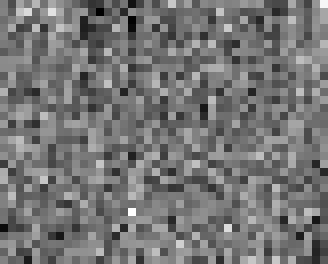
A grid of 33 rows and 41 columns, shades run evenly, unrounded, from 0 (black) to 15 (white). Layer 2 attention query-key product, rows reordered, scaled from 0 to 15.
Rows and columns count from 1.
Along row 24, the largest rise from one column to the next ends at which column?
35
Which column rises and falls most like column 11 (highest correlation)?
33
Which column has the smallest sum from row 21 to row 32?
40
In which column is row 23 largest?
6
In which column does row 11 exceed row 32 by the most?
14
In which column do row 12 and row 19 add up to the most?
38
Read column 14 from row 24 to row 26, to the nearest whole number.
3 9 7
